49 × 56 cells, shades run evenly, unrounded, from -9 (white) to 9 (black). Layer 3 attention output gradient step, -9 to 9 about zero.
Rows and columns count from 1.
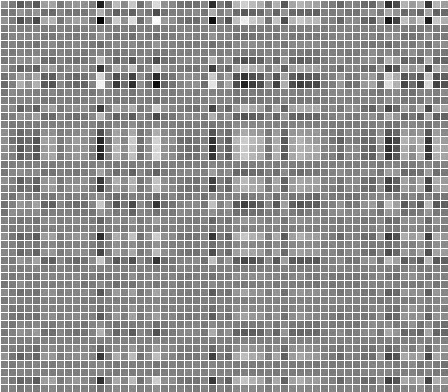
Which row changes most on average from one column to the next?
3
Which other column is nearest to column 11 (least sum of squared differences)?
21
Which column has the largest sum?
13
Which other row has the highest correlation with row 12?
27
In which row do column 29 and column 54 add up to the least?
11
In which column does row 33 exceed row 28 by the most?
20
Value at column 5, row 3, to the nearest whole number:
4
